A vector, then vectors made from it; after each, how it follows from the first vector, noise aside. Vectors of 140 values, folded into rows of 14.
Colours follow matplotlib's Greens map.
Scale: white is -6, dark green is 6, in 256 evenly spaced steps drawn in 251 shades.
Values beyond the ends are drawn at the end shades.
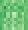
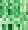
wrapped around, negated, scaled up.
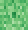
sign-scrambled.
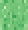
negated, partly zeroed.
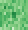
sign-scrambled.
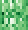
wrapped around, scaled up.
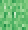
sign-scrambled.
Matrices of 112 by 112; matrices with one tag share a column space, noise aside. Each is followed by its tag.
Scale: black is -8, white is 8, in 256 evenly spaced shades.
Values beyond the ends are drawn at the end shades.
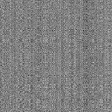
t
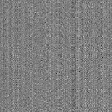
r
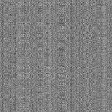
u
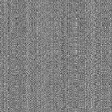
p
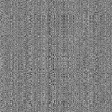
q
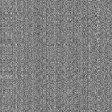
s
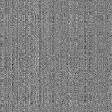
q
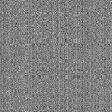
s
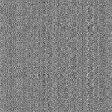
u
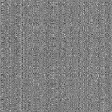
u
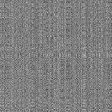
r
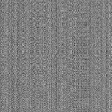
p
